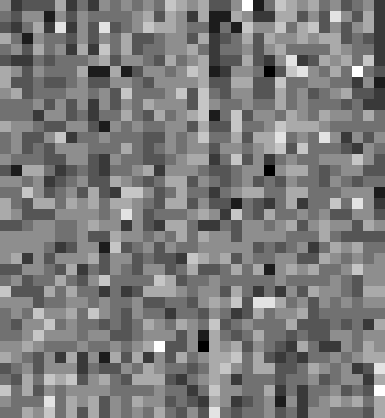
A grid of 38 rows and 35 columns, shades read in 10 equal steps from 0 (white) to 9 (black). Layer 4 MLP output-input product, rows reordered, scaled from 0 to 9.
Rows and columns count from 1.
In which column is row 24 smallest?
18
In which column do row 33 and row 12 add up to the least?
22
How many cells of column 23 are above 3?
32
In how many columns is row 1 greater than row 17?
11
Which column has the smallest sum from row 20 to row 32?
20
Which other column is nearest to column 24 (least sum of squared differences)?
21
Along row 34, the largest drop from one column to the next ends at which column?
35
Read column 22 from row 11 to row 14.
2 2 3 4
